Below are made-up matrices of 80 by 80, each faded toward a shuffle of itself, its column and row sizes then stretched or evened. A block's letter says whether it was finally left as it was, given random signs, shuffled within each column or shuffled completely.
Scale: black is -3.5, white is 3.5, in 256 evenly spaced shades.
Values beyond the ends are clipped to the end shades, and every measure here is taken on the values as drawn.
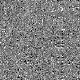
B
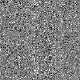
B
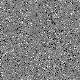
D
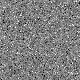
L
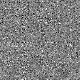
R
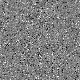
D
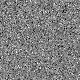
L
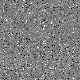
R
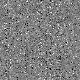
D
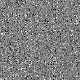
B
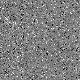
D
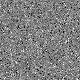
L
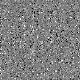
R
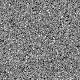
L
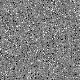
D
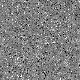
D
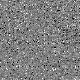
B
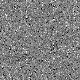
D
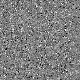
D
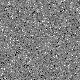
L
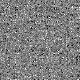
B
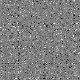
B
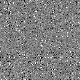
B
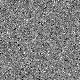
L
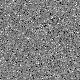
L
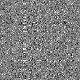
B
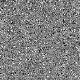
R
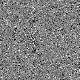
D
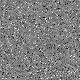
L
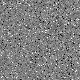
L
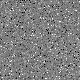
L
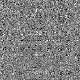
B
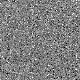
D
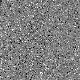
D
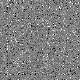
B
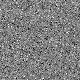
L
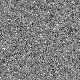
L
